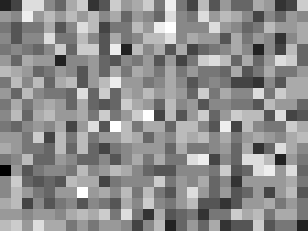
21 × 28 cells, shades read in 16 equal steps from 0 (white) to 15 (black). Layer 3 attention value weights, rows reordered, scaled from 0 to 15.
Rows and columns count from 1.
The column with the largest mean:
22
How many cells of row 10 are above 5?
21
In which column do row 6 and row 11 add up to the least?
26
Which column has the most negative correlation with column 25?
1
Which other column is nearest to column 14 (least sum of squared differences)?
13
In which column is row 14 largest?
24
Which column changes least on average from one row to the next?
17
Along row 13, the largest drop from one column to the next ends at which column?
6
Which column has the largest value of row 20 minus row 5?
11
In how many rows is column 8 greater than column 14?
7
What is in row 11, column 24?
4
